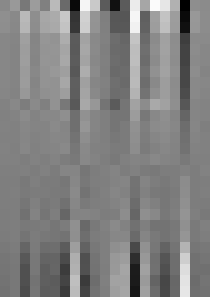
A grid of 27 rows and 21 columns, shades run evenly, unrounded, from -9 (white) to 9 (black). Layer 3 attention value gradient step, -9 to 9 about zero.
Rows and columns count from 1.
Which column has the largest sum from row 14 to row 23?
14
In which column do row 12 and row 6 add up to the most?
19
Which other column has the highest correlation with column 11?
12
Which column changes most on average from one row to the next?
7
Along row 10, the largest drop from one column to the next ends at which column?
9
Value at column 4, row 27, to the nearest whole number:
1
